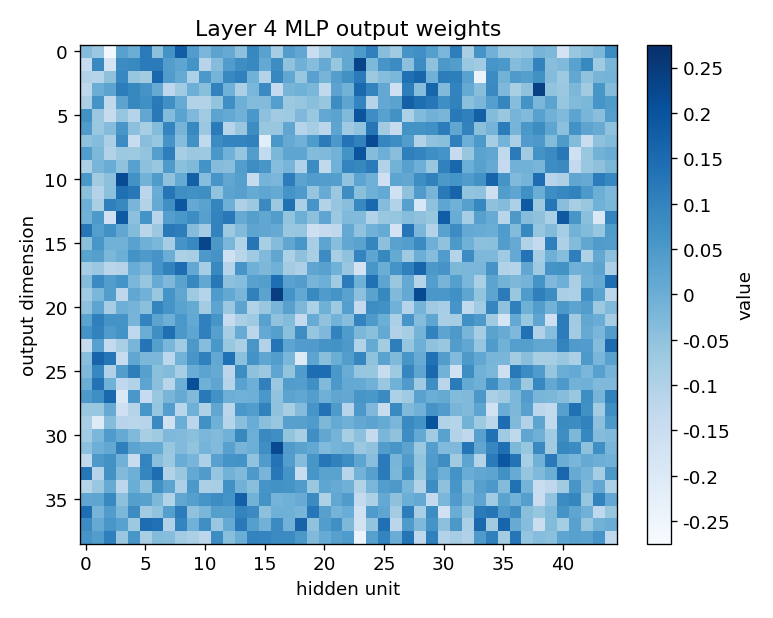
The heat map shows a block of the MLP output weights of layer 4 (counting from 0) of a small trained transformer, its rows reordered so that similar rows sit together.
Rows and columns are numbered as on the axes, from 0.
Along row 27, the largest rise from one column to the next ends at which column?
4
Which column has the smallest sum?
26
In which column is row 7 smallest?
15
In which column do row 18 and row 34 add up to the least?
28
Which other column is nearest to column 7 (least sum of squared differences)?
37
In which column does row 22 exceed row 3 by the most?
7
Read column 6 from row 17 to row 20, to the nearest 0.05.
0.05 0 -0.05 0.1
